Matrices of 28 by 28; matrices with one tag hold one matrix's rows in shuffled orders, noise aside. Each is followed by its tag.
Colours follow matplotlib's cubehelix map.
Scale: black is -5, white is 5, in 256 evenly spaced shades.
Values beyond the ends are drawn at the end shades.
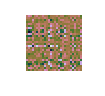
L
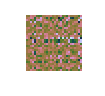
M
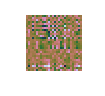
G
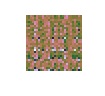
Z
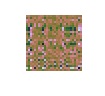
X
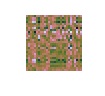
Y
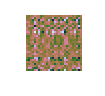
Z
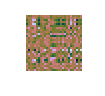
Y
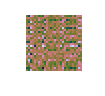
X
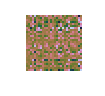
M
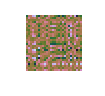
Y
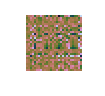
M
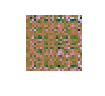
M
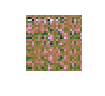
L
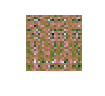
Z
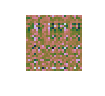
Z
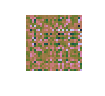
M
